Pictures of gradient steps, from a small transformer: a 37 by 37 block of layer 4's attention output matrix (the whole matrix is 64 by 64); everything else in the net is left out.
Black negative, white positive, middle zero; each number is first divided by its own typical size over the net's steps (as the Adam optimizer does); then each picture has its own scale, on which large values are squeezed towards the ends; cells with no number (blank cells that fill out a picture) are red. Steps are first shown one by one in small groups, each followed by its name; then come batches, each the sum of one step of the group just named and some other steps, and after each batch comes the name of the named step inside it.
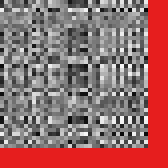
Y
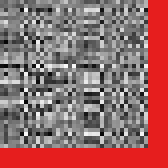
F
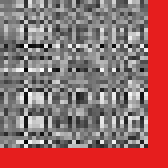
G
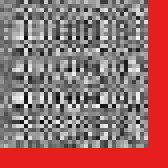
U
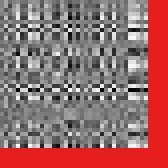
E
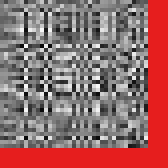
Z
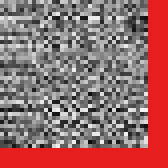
F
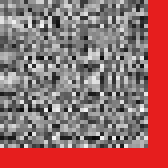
F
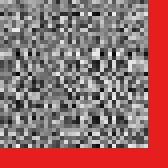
E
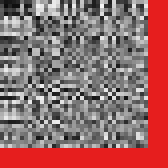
U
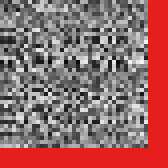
G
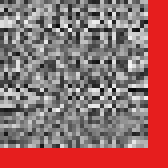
E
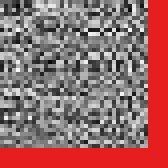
Y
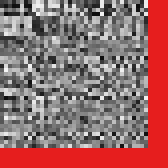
Y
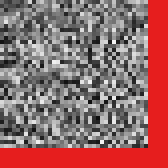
F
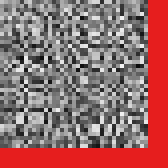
G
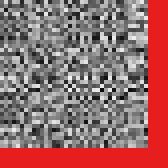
E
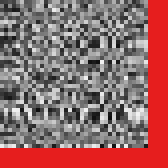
F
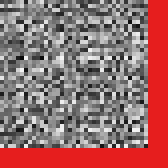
G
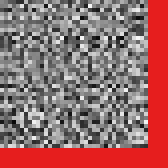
U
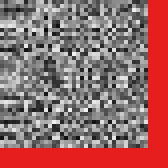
Z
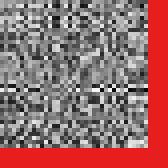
E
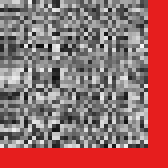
G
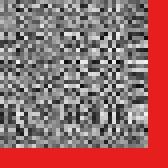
F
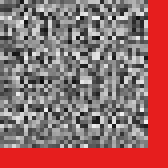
U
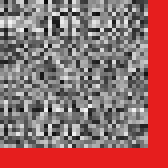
Z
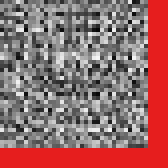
Z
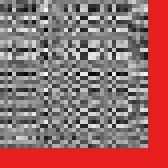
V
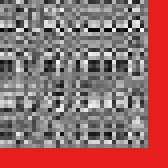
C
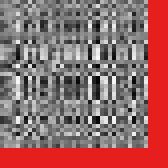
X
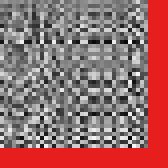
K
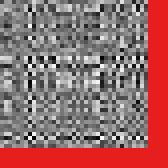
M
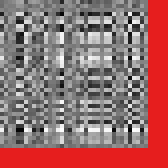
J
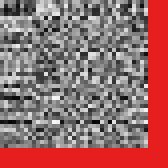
V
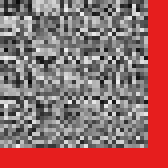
M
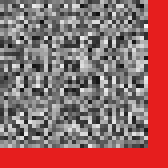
X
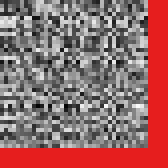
C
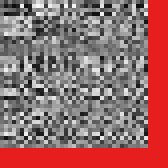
M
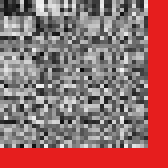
K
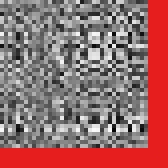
J
